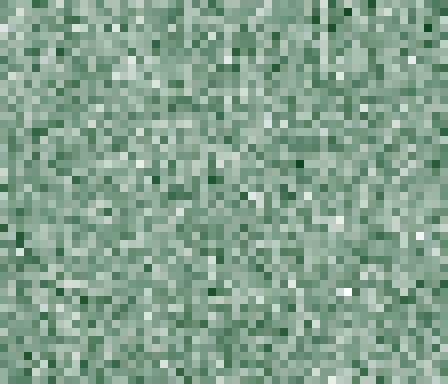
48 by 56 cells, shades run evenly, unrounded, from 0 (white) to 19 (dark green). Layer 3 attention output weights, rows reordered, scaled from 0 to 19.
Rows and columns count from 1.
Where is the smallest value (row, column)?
37, 44
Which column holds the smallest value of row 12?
31
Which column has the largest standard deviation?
27
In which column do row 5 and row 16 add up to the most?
35
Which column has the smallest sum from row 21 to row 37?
51
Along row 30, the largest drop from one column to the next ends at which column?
53
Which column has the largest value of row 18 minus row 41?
40
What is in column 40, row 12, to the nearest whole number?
9
